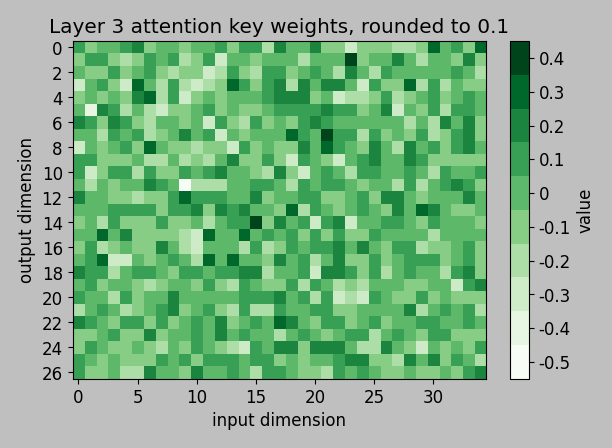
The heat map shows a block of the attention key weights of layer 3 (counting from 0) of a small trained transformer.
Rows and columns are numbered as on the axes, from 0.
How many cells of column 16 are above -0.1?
17
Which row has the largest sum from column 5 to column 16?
13
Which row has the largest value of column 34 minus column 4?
26
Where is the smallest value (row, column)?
11, 9
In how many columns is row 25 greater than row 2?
15
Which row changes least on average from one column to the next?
12
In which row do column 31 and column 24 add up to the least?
3
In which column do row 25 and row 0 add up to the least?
27
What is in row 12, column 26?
0.2
